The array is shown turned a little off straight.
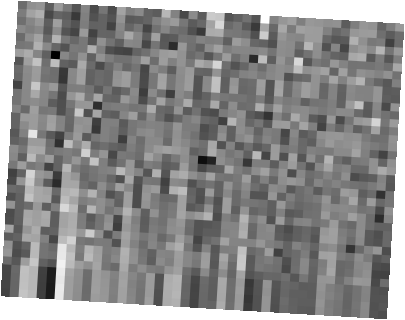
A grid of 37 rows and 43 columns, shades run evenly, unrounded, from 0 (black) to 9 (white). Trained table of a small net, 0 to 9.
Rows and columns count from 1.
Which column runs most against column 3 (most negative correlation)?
1
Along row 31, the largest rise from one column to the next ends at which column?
7
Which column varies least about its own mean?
26
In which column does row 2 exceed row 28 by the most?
23
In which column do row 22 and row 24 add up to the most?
3
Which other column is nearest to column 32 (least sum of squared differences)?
2
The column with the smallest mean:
6
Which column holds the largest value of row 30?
8
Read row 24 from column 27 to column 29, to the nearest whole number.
4 4 4
